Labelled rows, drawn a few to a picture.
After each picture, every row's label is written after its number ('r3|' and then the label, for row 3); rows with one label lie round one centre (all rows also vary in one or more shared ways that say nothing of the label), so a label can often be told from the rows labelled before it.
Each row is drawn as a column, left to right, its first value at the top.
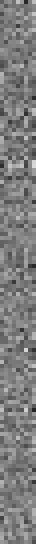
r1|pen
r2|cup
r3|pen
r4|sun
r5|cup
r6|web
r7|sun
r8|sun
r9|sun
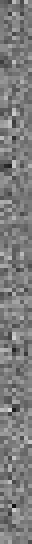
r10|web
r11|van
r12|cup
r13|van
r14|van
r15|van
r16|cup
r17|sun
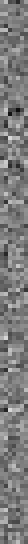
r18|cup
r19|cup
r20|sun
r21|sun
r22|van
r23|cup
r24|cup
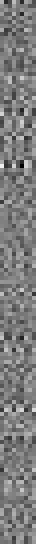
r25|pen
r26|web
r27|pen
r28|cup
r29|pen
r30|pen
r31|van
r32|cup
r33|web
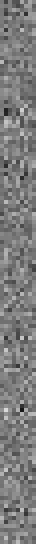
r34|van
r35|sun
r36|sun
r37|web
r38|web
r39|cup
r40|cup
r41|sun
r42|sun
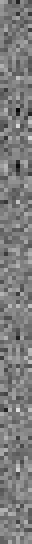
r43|sun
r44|pen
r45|pen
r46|van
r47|web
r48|cup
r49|web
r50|sun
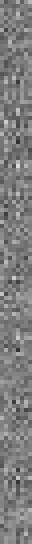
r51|cup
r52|van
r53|web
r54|van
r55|sun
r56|van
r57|web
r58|van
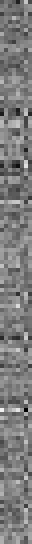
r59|cup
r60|cup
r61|van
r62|van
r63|van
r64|cup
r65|van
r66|web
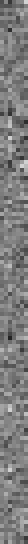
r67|web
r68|cup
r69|web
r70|web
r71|pen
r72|web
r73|pen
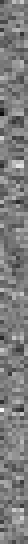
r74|sun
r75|pen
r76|pen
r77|pen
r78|web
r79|van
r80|web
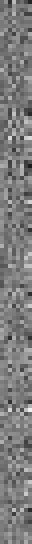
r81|sun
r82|pen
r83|van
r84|cup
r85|sun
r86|pen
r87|cup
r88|sun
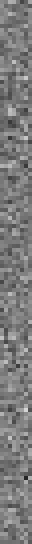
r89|sun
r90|web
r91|cup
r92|van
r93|web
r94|sun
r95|pen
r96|sun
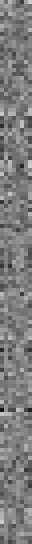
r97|pen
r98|pen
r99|sun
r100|van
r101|cup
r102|van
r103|van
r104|web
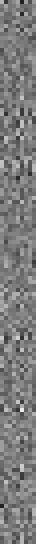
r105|van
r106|pen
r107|cup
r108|sun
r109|cup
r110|web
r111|cup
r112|cup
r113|pen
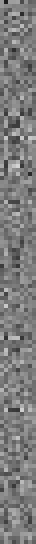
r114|sun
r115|sun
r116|van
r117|web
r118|web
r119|pen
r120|cup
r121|pen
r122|sun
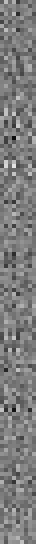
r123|pen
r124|cup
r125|cup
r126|web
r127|web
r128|van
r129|sun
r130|web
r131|pen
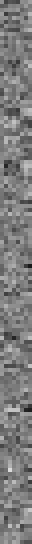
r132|sun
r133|pen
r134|web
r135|cup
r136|web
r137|cup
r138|pen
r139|sun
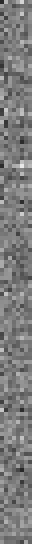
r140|van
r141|cup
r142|cup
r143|web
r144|sun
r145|web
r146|web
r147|web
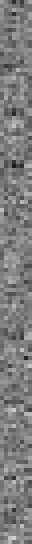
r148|cup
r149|van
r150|pen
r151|pen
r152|sun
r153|web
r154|sun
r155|sun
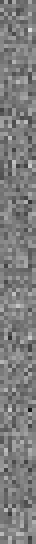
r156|web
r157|sun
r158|cup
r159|van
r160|van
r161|van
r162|van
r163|sun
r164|pen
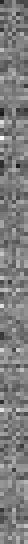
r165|sun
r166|pen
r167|sun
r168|pen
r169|van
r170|sun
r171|web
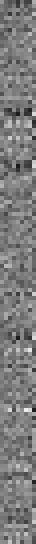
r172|pen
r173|van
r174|web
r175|web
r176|web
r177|sun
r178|web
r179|sun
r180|van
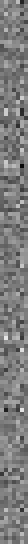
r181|web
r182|van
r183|web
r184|sun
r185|cup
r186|van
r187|van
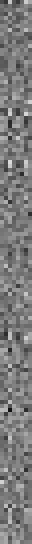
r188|pen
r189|web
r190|cup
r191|web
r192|pen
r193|cup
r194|pen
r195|van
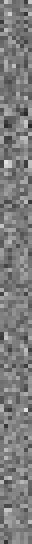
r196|pen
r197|sun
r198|web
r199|web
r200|van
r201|pen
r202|pen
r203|cup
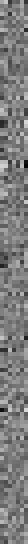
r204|pen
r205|web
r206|web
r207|cup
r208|van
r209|cup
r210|van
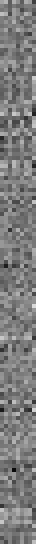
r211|van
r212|sun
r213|van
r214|sun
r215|pen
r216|van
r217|van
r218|van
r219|van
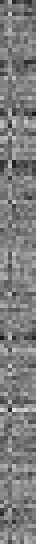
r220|cup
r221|sun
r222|sun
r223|sun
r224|cup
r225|sun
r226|cup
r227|web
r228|web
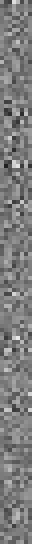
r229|van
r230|sun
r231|sun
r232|cup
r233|web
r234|van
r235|cup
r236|cup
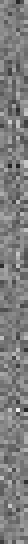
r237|sun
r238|cup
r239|cup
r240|sun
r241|van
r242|web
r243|web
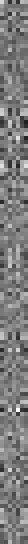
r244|pen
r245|pen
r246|van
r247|sun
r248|cup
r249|van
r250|web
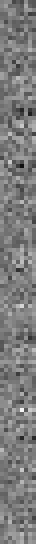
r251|pen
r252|pen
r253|web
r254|sun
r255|van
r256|van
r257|pen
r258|web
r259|pen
